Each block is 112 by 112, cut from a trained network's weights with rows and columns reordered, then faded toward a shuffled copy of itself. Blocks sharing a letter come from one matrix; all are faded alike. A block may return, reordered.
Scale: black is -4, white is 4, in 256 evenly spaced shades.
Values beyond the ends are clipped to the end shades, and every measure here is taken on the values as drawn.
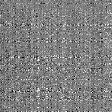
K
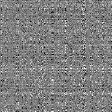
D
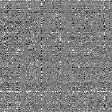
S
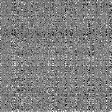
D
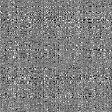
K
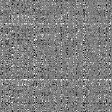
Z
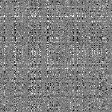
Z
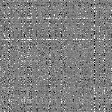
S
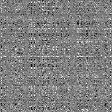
Z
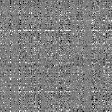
S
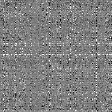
S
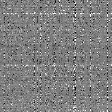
S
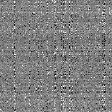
D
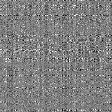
K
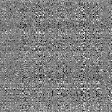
D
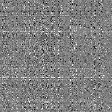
Z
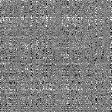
Z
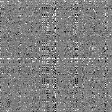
S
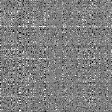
Z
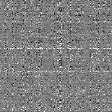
S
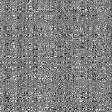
K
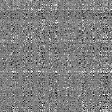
Z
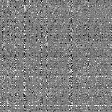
S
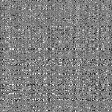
K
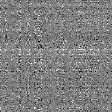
Z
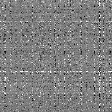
S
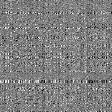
K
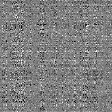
D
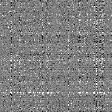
S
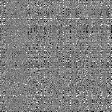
Z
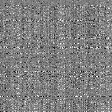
K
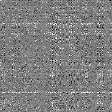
S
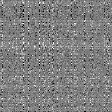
D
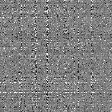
S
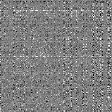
Z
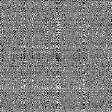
D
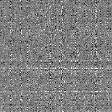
Z
